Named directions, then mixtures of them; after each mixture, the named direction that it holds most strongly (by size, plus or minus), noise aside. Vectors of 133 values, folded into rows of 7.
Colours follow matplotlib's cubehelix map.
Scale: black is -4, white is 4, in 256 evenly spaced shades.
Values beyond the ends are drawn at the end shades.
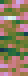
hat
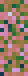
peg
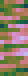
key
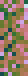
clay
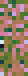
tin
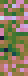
hat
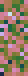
peg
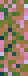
clay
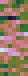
hat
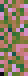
clay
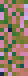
clay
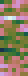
hat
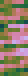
key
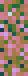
peg
